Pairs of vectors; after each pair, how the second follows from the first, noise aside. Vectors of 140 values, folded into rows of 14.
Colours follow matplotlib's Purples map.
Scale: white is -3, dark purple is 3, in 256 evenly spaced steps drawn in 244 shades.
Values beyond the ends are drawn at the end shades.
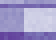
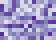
shuffled.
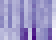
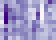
wrapped around, negated.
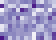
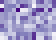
negated.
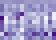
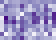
negated.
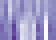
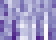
copied.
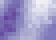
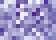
shuffled.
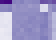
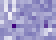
wrapped around, partly zeroed.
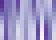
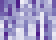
copied.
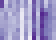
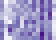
wrapped around, negated.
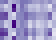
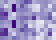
copied.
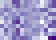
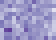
wrapped around, shrunk.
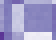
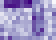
reversed, negated.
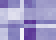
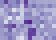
partly zeroed.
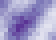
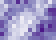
negated.
